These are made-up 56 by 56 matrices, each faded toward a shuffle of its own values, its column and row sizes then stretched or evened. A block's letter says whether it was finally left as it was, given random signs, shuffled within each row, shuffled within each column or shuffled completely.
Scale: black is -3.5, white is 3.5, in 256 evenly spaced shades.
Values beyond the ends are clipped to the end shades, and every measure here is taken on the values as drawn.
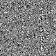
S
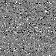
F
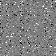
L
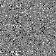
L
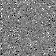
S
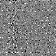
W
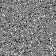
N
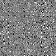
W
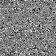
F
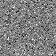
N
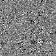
L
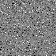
F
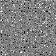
L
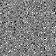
W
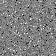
N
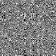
W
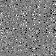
L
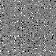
W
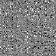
W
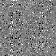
W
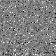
F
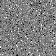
S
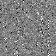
S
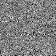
F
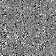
L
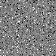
S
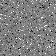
N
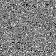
F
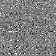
L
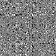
W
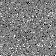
F
